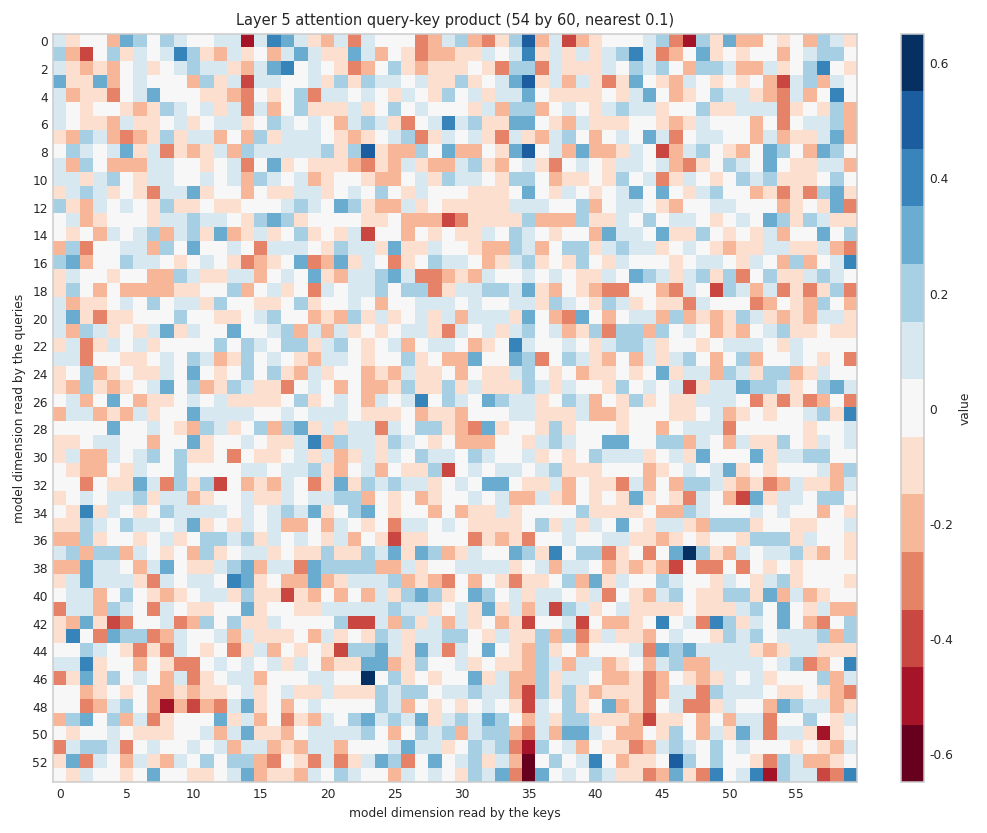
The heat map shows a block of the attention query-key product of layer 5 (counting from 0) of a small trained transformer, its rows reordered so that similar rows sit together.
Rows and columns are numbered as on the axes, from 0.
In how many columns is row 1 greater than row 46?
22
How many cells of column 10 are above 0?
20
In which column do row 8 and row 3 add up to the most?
35
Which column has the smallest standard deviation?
55
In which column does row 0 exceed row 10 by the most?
45
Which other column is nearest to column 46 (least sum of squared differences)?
40
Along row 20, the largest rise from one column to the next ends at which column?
39
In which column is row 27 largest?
59
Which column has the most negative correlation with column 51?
17
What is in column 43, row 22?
0.2
